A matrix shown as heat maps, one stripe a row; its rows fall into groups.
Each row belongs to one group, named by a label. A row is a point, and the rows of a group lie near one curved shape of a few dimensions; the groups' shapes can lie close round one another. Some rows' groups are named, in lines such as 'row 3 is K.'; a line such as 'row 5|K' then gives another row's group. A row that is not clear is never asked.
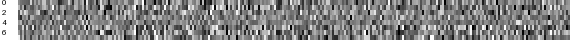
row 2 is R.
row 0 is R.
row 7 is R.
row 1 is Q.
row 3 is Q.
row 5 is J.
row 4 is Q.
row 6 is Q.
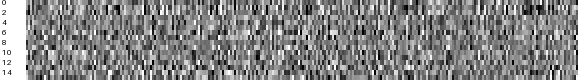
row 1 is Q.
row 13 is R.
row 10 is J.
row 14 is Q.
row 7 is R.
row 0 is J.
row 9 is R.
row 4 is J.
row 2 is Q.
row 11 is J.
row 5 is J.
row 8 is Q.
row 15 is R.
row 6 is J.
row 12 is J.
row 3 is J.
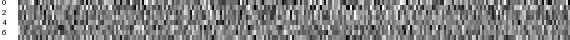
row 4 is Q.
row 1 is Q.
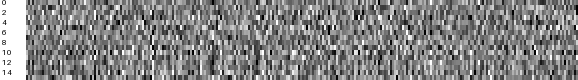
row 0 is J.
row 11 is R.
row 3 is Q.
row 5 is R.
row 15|R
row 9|R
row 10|Q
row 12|J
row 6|J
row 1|Q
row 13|J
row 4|Q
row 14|Q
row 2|J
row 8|J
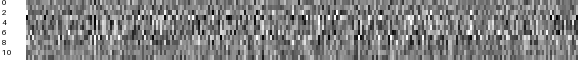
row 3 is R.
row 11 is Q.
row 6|J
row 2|R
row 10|Q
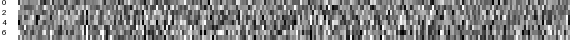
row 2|R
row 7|Q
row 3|R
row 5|J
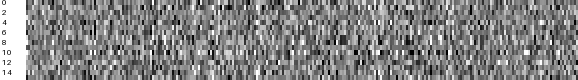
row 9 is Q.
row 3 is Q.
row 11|Q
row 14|J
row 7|R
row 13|Q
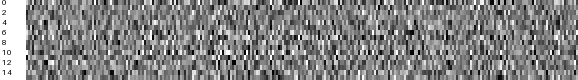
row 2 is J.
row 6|Q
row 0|J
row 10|Q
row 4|R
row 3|Q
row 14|J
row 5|J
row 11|R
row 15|J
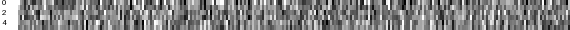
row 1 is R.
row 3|J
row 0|Q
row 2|R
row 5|R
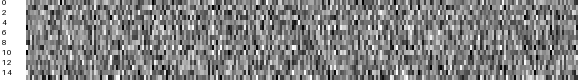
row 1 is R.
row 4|Q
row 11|Q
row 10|R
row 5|R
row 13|R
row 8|Q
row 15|Q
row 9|Q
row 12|Q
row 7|J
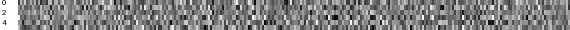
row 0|Q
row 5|R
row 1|R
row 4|J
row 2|Q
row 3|R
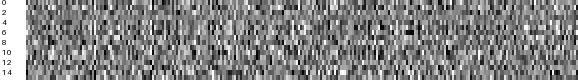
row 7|Q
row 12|J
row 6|Q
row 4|R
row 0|R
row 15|R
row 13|R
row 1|J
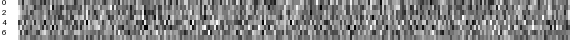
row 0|J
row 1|Q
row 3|R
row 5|J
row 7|Q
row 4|J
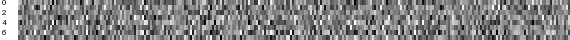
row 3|R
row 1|R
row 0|J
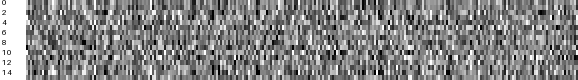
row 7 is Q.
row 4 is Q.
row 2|J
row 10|R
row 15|R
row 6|J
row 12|J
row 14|J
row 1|J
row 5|J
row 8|J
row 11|Q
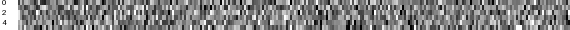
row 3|Q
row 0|J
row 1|R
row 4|J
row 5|Q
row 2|R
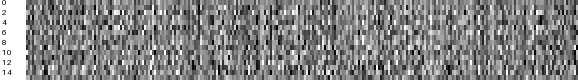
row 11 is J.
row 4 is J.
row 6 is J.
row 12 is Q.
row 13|J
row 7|J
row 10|Q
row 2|Q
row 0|Q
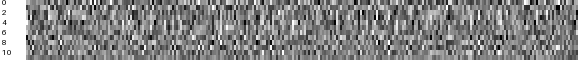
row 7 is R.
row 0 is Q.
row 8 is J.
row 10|J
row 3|J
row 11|Q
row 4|Q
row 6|Q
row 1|Q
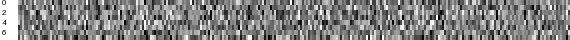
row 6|R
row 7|J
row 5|R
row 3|R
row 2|R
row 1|J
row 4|R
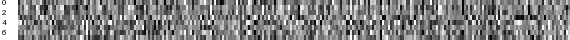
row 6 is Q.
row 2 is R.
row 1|R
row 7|J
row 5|R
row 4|Q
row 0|Q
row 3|Q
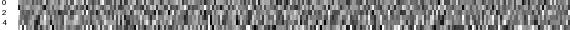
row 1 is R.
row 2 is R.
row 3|R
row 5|Q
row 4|R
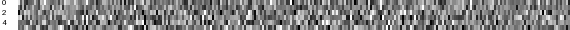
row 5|R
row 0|J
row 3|Q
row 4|R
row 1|J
